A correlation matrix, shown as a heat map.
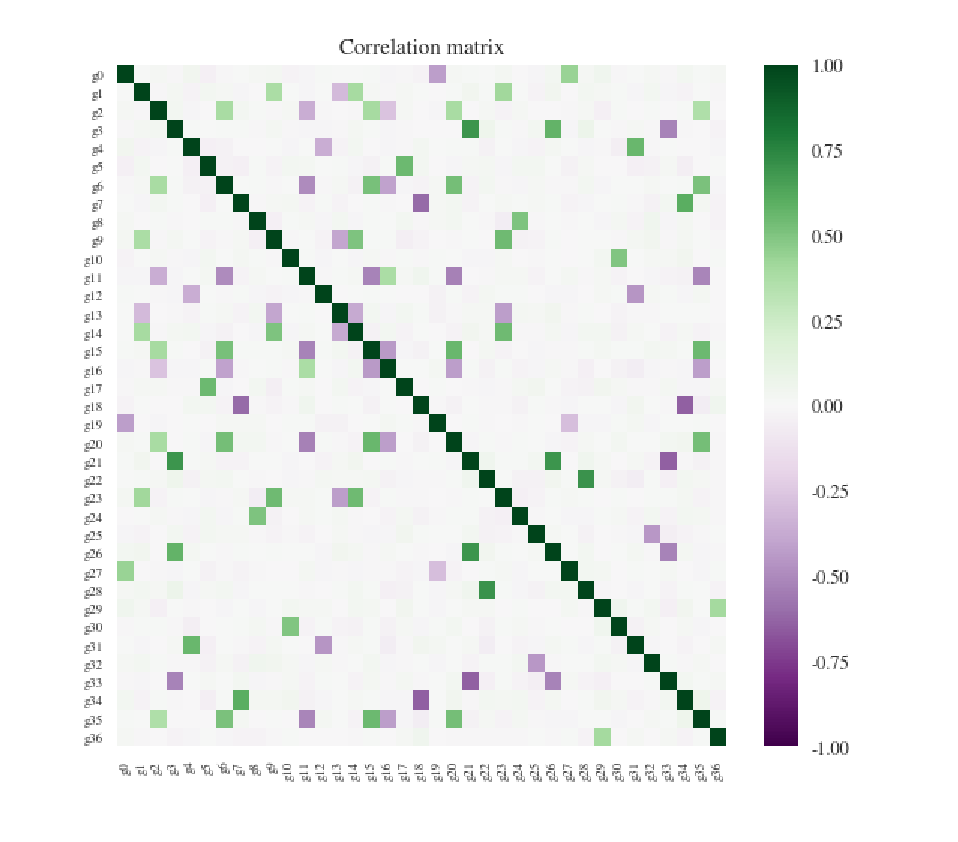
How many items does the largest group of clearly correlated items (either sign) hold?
7
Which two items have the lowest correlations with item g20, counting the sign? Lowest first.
g11, g16
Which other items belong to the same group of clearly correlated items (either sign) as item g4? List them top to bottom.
g12, g31
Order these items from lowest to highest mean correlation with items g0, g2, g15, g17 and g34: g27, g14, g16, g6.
g16, g14, g27, g6
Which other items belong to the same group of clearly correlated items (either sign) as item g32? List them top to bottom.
g25
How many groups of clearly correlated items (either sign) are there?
12
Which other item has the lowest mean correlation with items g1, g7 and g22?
g18
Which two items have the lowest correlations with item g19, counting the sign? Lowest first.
g0, g27
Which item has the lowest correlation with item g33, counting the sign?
g21
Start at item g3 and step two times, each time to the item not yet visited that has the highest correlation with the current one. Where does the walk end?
g26
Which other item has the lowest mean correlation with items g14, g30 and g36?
g13
